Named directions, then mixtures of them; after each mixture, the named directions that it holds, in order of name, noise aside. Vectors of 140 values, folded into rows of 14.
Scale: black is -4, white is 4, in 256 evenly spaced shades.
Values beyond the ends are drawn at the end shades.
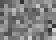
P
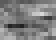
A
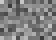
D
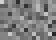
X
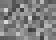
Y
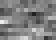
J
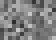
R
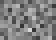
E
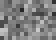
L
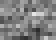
J, L.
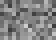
D, L, P.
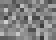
Y.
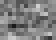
A, J, X.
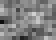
J.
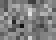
A, E, R.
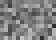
D, L, P.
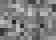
E, L, R.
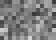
L, P.
